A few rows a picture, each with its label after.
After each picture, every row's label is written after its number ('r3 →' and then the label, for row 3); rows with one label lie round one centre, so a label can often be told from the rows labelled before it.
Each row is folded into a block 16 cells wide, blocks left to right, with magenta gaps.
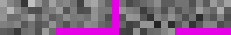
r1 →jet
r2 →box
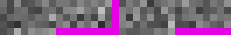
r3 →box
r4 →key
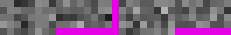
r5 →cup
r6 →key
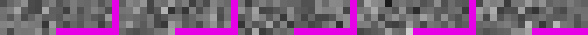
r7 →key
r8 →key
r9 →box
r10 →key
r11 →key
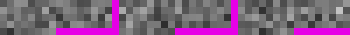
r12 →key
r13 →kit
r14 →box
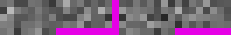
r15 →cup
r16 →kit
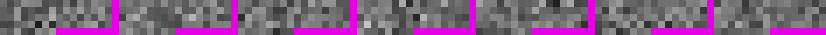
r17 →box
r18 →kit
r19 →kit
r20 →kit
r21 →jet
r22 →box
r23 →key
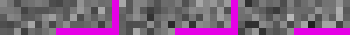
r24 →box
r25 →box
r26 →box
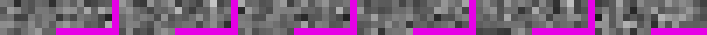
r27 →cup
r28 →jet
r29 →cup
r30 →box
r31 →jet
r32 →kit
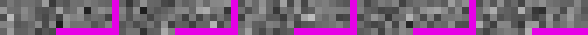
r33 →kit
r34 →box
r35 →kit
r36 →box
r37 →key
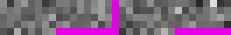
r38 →box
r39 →jet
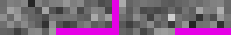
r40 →key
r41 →box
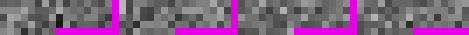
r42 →kit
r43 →box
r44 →key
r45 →box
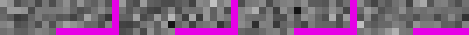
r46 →cup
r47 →box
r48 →key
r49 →cup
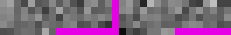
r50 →jet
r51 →jet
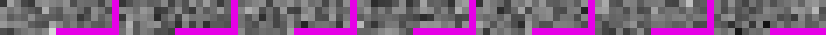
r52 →key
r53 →kit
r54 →key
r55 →cup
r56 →key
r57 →jet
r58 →box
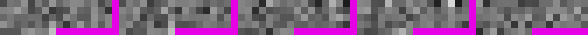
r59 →key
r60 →key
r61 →jet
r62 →jet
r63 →box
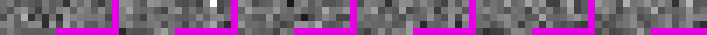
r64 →kit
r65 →jet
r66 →cup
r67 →key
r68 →jet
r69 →jet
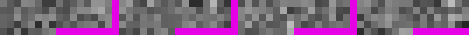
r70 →box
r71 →jet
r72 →key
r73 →jet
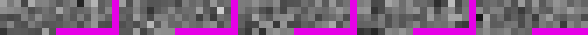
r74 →jet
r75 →box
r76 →box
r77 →jet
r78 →kit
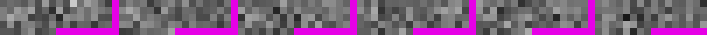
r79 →kit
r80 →key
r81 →kit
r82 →box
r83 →box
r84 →kit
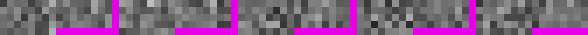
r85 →key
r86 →jet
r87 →kit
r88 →box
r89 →kit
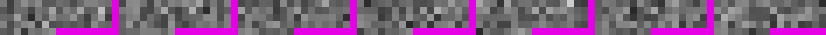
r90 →box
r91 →key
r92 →kit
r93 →box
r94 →jet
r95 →kit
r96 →kit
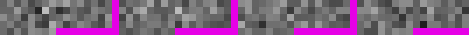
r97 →key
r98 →kit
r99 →cup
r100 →key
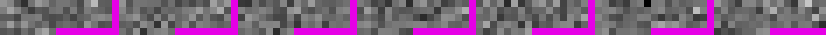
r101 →jet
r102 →box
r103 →kit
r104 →cup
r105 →key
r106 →cup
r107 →jet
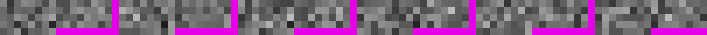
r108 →box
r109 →key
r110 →box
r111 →kit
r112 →key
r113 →kit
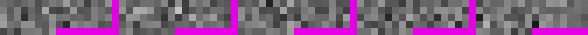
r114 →key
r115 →kit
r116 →key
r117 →box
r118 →kit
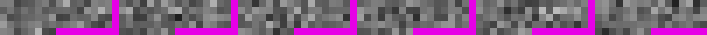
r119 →cup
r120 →jet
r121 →kit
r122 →key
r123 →box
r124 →jet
